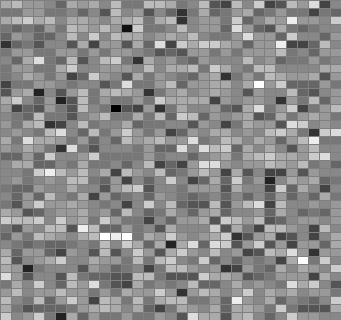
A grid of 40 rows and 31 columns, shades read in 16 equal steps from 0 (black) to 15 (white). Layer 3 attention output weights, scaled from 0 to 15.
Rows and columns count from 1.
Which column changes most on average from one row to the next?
26
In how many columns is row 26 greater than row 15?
15
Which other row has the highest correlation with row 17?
7
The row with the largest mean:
3
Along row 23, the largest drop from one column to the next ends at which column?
25
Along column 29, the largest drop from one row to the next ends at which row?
2
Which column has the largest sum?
20
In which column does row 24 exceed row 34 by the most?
22
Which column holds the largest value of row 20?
30
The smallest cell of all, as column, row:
11, 14
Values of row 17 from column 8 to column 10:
6 11 7
